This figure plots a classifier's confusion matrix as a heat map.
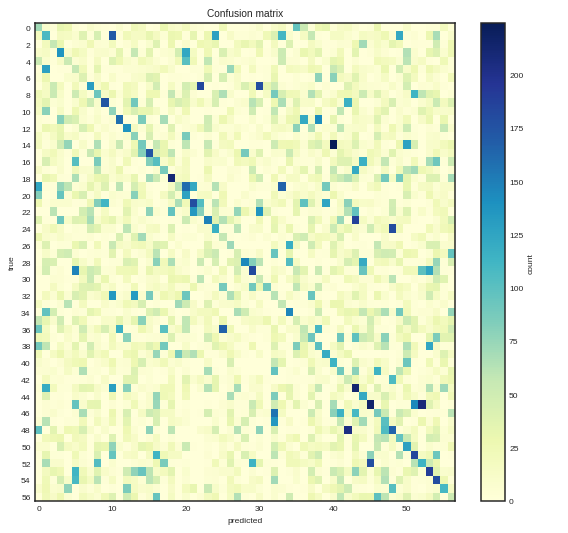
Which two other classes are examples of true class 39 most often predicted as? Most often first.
19, 16
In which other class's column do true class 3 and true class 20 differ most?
0
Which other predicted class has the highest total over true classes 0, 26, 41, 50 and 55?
46
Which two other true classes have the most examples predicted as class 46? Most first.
41, 56
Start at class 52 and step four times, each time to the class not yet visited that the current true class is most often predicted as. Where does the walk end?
44
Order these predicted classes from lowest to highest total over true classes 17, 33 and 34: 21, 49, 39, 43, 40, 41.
39, 21, 41, 40, 49, 43
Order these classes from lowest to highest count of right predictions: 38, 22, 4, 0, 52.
4, 0, 22, 38, 52
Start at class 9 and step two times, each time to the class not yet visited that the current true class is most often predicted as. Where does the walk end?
48
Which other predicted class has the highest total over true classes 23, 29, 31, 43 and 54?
5
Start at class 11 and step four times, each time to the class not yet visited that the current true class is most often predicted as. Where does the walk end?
1
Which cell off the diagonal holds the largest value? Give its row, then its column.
14, 40
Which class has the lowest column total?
31
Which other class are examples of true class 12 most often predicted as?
35
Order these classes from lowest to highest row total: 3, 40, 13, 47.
13, 40, 47, 3
